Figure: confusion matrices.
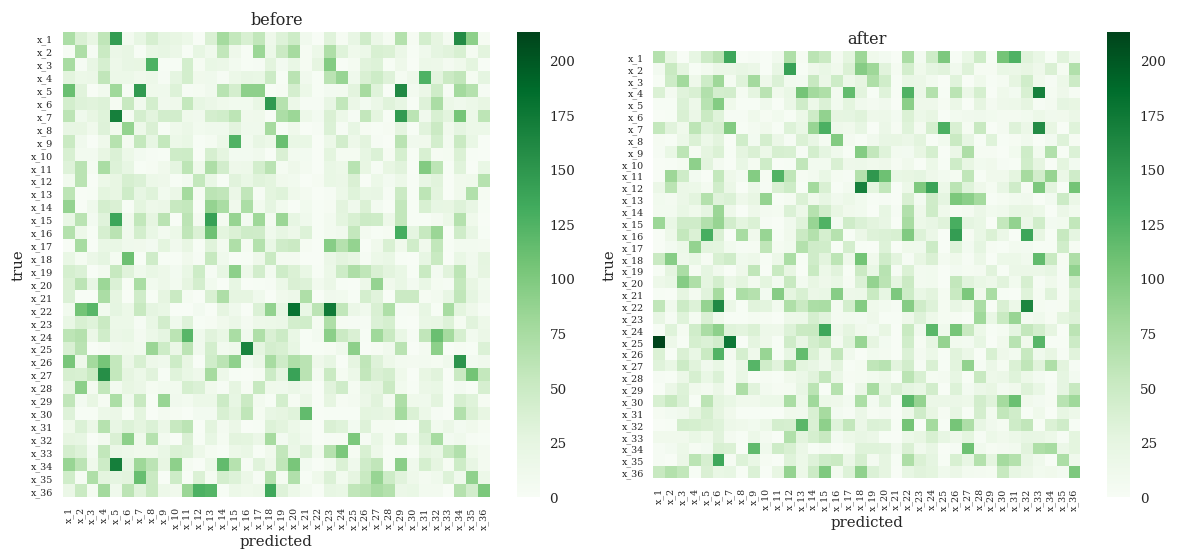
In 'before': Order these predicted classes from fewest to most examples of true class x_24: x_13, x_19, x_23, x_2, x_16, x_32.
x_16, x_13, x_19, x_2, x_23, x_32
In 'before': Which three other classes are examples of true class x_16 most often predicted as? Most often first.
x_29, x_13, x_32
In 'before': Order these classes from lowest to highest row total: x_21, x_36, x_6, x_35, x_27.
x_21, x_6, x_35, x_27, x_36
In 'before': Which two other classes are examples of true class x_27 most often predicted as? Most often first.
x_4, x_20
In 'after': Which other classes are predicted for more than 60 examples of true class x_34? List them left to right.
x_9, x_27, x_33
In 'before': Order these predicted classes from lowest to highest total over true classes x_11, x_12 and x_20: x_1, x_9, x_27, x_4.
x_9, x_1, x_27, x_4
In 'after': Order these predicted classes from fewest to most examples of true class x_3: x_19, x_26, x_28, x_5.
x_28, x_26, x_5, x_19
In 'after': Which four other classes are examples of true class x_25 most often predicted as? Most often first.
x_1, x_7, x_33, x_18
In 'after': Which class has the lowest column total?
x_21
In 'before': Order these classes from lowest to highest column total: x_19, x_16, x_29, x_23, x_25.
x_16, x_25, x_19, x_23, x_29
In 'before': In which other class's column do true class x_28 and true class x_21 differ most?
x_2
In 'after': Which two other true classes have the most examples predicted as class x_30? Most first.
x_1, x_35
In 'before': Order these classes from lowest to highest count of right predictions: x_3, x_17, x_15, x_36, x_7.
x_3, x_7, x_17, x_15, x_36
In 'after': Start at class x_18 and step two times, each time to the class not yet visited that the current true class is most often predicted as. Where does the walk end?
x_12
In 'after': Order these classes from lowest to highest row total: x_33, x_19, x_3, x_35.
x_33, x_19, x_3, x_35
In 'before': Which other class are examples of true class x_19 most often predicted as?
x_15
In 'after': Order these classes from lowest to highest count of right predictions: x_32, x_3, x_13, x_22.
x_13, x_32, x_3, x_22
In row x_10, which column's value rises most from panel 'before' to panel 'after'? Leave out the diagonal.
x_4
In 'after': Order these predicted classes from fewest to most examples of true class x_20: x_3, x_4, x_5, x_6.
x_5, x_6, x_4, x_3
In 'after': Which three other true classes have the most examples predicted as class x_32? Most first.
x_22, x_16, x_11
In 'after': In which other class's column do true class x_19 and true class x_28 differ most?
x_36
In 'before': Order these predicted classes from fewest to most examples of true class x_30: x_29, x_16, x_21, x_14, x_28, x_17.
x_17, x_28, x_14, x_16, x_29, x_21
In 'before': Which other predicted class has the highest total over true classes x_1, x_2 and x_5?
x_34
